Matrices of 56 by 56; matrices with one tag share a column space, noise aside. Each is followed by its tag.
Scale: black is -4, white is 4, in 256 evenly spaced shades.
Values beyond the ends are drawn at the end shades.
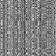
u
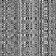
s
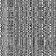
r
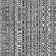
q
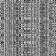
s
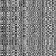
r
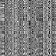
u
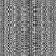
q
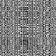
r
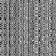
s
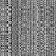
q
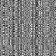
r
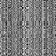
u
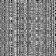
s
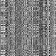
r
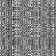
r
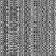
q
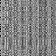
r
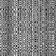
q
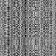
r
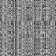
u
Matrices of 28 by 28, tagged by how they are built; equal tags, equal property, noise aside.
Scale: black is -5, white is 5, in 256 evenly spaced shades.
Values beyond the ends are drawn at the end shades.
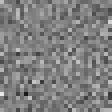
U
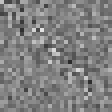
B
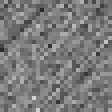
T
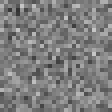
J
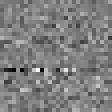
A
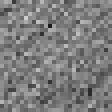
T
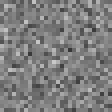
J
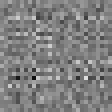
U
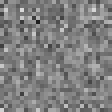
U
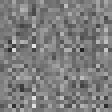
U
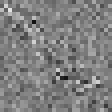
B
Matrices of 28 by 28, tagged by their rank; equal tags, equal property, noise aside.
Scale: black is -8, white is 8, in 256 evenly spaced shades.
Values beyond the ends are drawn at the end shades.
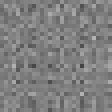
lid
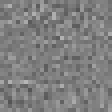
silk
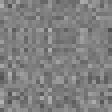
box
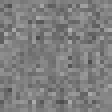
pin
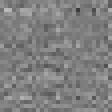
box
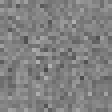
silk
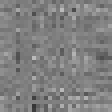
lid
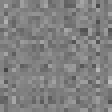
box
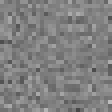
pin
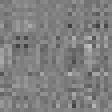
lid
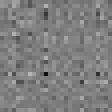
lid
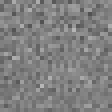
silk
